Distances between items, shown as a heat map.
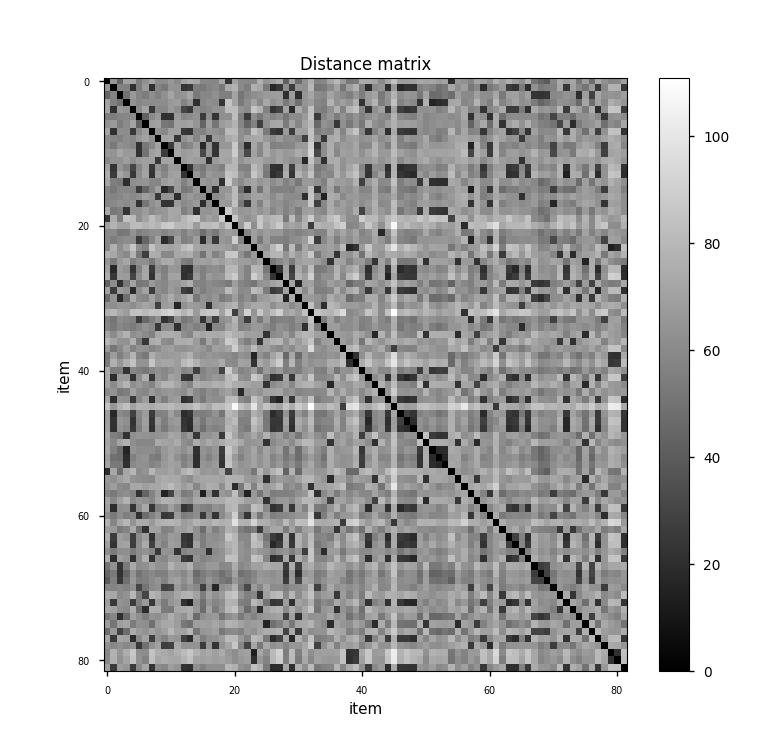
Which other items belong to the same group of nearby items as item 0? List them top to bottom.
19, 54
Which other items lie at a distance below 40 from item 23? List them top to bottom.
38, 39, 79, 80
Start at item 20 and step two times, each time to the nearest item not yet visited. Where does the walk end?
32
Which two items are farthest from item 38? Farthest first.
45, 61
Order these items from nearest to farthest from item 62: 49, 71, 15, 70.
71, 15, 70, 49
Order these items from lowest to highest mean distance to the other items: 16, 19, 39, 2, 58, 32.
2, 16, 58, 39, 19, 32
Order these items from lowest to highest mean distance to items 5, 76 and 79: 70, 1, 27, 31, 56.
70, 56, 1, 31, 27
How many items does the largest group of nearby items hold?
20
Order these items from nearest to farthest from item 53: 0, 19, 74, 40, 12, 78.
40, 74, 12, 78, 0, 19
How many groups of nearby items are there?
12
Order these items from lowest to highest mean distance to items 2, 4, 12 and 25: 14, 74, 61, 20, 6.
74, 14, 6, 61, 20
